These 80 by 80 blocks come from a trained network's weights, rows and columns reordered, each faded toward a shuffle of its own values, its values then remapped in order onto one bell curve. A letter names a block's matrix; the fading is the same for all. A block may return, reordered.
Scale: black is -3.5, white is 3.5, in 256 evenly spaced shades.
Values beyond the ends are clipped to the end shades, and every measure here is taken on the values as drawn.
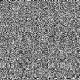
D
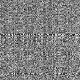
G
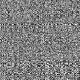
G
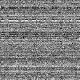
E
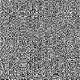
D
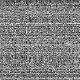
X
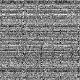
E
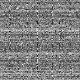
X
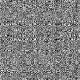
G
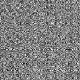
D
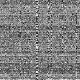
X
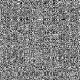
D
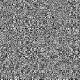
D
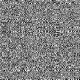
G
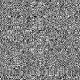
D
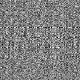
G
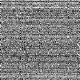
X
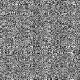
D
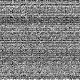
E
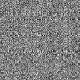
D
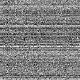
E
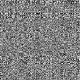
G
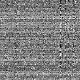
X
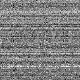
E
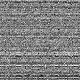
E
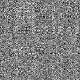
G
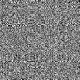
D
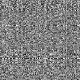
G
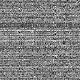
X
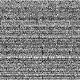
E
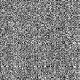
D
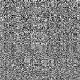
D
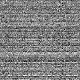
E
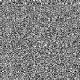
D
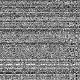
E
